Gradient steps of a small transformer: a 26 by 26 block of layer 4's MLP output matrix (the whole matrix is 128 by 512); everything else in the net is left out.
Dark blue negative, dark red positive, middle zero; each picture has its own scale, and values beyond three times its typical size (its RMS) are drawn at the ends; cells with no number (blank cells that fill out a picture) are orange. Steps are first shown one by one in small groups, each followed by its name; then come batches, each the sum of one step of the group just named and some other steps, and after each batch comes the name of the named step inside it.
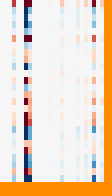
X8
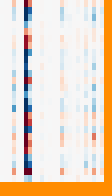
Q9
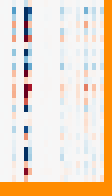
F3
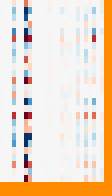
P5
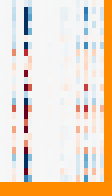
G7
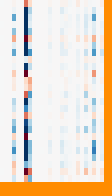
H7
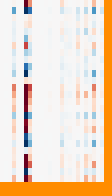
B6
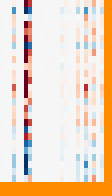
F3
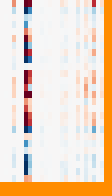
X8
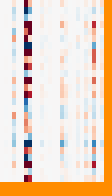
P5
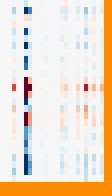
G7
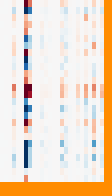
B6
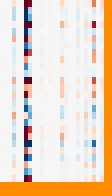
P5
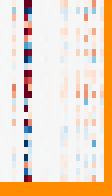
B6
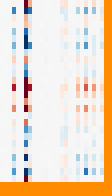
B6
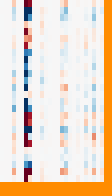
Q9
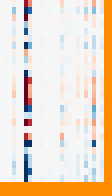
B6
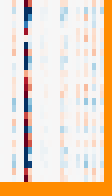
Q9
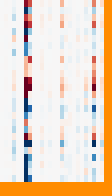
H7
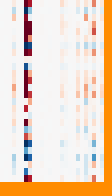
B6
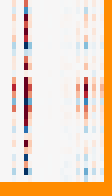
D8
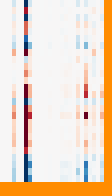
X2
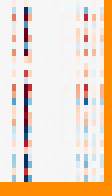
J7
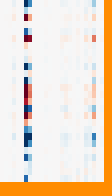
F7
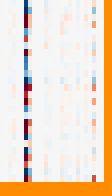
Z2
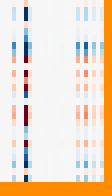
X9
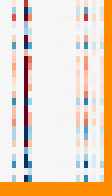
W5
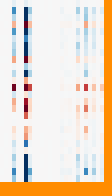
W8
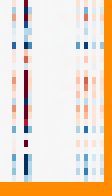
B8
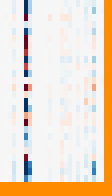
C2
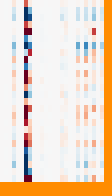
X9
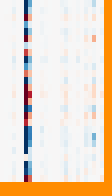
F7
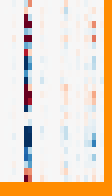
F7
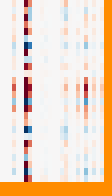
D8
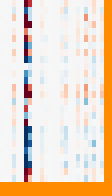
J7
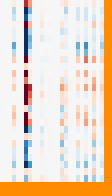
X9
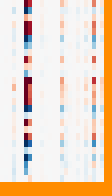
W8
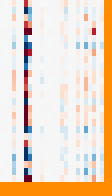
B8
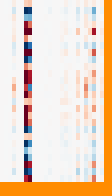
D8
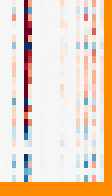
W5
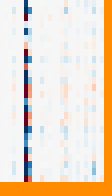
C2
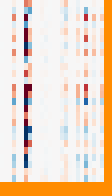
J7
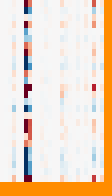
Z2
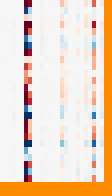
Z2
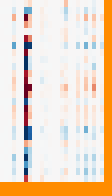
B8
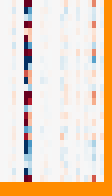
Z2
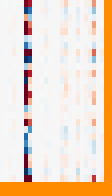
Z2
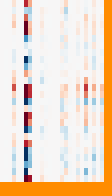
D8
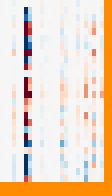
X2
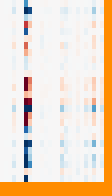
F7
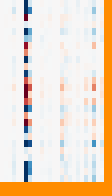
C2
